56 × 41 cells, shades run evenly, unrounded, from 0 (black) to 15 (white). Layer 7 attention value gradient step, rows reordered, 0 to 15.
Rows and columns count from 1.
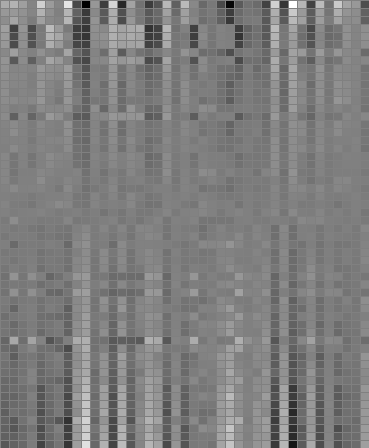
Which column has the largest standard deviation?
10
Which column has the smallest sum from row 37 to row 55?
33
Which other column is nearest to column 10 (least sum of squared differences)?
17
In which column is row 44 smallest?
8
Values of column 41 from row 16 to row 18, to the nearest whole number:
7 7 7
